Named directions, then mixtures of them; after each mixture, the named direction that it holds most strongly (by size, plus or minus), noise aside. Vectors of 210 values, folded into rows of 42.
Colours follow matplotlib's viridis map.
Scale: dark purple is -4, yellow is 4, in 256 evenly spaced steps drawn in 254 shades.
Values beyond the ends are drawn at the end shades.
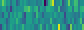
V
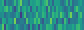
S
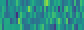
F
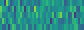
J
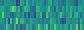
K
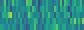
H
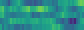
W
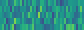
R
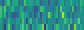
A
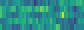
W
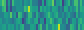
V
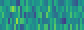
K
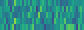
R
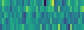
V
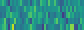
A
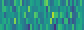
S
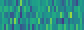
S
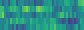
W
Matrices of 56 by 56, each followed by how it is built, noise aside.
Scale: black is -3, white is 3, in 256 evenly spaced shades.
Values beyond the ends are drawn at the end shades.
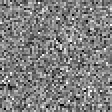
noise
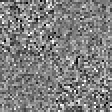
block diagonal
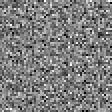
repeating rows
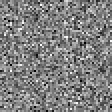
repeating rows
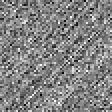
Hankel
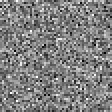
noise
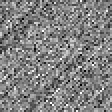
Hankel
